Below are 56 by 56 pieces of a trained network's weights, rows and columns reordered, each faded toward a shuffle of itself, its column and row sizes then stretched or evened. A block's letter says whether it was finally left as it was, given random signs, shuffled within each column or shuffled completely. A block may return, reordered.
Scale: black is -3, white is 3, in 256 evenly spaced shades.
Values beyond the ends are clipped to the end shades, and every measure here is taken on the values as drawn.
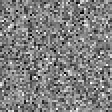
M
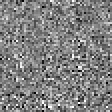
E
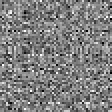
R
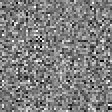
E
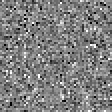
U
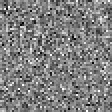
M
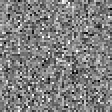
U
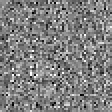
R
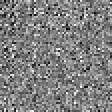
E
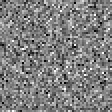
M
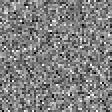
M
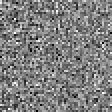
U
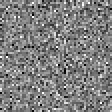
U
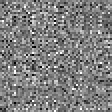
R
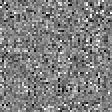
R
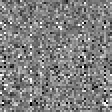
E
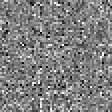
E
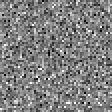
M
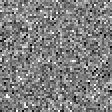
M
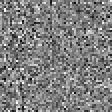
E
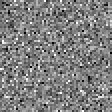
M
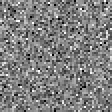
M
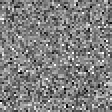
M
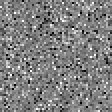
M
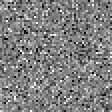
M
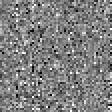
U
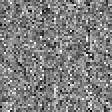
U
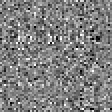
R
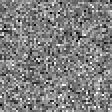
M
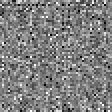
R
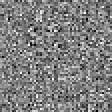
R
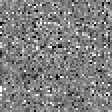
E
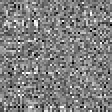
R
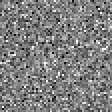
M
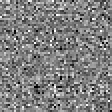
R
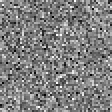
M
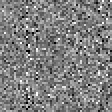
U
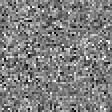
E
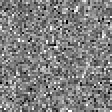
M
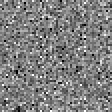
U
